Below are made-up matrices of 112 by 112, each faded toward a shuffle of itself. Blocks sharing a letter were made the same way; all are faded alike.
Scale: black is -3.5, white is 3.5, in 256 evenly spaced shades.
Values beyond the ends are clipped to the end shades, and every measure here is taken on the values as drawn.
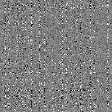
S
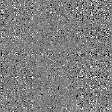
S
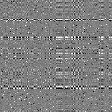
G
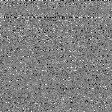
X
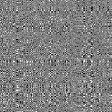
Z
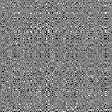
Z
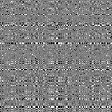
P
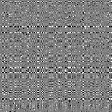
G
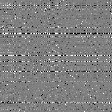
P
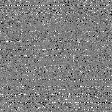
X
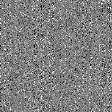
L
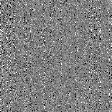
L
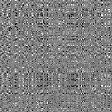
Z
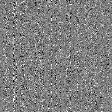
L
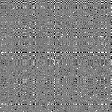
G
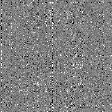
S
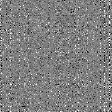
S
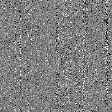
L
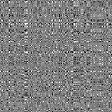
Z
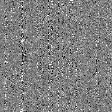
L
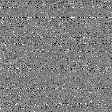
X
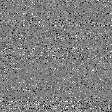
X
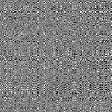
Z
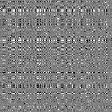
G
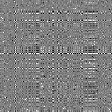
G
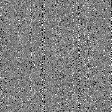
L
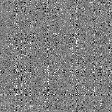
S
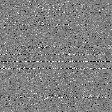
X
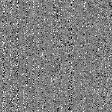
L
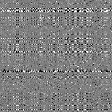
P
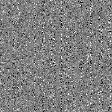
L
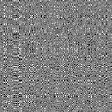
Z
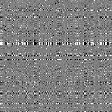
P
